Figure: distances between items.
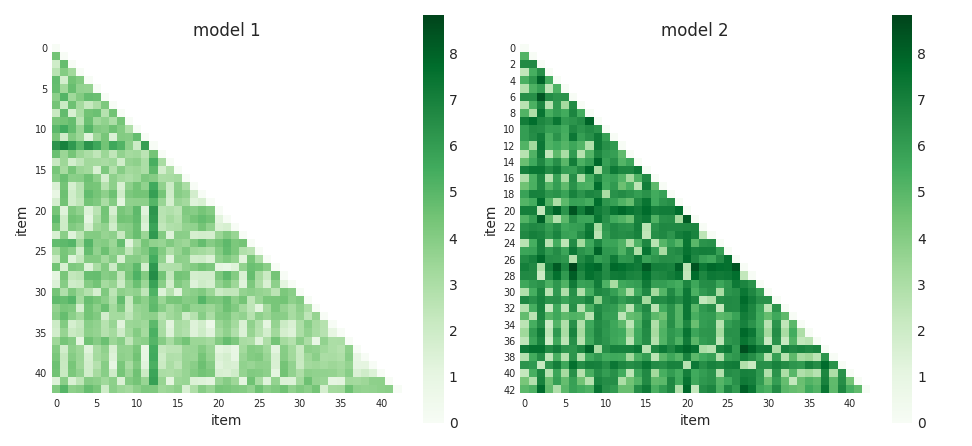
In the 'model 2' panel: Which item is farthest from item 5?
27
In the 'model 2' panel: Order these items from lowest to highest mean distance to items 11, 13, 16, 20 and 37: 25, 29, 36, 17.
36, 29, 17, 25
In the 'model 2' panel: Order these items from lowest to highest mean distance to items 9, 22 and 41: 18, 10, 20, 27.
10, 18, 20, 27
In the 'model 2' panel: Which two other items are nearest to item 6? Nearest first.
26, 33
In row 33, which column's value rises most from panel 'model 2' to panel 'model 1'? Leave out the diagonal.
1
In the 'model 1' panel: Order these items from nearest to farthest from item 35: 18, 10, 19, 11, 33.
19, 18, 33, 11, 10
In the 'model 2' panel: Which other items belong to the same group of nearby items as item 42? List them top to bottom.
4, 19, 21
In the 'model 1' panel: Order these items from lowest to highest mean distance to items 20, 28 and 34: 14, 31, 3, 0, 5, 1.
14, 0, 3, 1, 5, 31
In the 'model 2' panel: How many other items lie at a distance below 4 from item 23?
5
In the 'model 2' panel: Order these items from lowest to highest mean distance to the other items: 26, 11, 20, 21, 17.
17, 21, 11, 26, 20
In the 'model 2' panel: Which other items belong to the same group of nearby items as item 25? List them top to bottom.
14, 17
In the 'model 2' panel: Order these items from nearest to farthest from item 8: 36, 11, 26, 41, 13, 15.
41, 13, 36, 11, 26, 15
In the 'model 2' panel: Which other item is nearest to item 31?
22
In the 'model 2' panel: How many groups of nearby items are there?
9
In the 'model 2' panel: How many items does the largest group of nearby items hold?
14
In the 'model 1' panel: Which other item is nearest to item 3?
36
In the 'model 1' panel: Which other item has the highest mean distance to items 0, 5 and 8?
12
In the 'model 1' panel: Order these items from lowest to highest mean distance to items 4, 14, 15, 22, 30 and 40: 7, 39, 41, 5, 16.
39, 7, 5, 41, 16
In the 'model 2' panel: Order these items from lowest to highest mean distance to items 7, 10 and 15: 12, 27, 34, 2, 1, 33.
34, 33, 12, 1, 2, 27
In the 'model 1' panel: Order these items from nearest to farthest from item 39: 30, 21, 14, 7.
7, 21, 30, 14
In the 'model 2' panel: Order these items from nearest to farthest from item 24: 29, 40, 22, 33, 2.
40, 33, 29, 22, 2
